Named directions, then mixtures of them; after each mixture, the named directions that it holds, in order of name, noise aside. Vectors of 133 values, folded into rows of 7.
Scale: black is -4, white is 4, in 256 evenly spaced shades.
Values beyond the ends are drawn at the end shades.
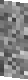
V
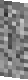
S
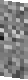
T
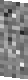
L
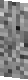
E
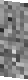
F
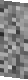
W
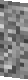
E, W.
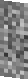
S.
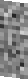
L.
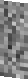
F, S.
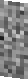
E, T.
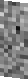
E, W.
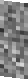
F, L.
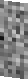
E, T.
